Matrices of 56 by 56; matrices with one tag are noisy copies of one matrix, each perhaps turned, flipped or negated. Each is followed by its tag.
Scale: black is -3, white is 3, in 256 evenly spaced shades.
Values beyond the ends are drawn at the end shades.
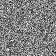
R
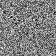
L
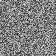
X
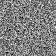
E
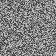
X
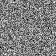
R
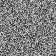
X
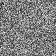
L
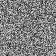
R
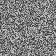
L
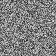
L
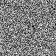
X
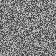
X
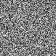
R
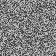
X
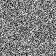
L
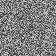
R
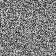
R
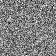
R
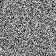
E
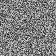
R
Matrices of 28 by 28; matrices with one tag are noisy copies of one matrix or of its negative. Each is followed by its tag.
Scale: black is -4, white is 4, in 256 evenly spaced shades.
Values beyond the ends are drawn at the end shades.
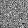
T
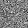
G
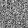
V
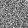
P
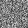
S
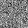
S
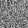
V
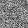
G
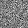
T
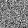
V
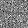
S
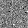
S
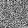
V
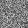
G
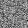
G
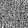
P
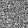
G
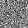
V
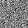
V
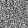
V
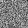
S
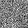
S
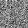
V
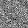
G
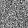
P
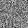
S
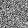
G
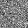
G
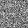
G
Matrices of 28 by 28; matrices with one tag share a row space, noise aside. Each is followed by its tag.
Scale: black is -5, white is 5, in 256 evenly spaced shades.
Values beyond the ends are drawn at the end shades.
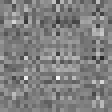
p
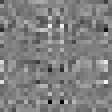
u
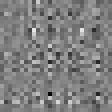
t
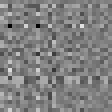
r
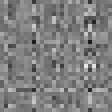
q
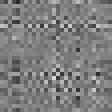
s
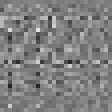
r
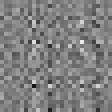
t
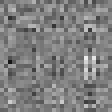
q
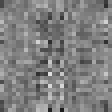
u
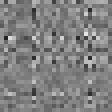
q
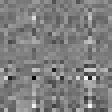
q
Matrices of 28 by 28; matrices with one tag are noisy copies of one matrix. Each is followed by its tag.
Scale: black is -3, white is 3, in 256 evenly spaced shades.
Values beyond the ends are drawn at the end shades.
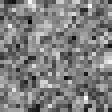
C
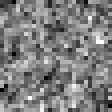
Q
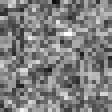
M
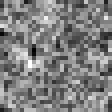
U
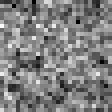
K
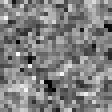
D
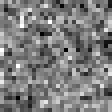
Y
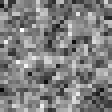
Q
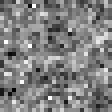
Q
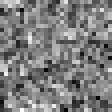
M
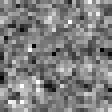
D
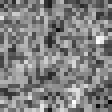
Q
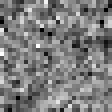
Y
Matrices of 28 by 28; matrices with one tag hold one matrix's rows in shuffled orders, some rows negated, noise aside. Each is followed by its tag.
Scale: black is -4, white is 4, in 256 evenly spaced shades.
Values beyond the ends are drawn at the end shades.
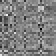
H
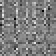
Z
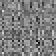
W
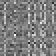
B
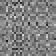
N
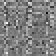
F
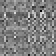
B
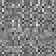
W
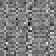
F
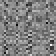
F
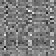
F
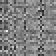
H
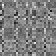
Z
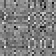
B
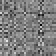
H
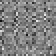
Z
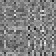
B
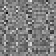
F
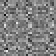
F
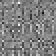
W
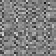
Z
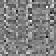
F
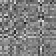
H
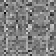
F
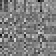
H
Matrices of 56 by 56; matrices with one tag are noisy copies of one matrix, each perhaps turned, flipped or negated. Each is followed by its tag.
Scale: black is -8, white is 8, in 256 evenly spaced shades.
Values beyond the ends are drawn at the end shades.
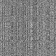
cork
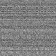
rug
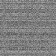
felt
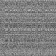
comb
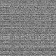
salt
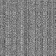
felt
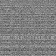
salt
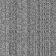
rug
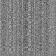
comb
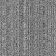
cork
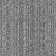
cork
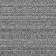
rug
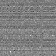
rug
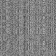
cork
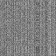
salt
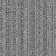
felt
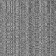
rug
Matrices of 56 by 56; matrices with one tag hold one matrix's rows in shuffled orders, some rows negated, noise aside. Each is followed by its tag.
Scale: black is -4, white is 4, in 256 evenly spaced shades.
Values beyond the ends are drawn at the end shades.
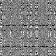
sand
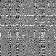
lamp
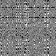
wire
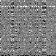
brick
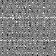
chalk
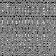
chalk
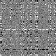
sand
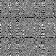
lamp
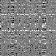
brick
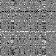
brick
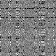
lamp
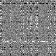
sand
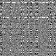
sand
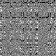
sand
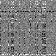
brick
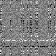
sand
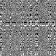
sand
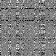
lamp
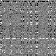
sand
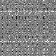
chalk
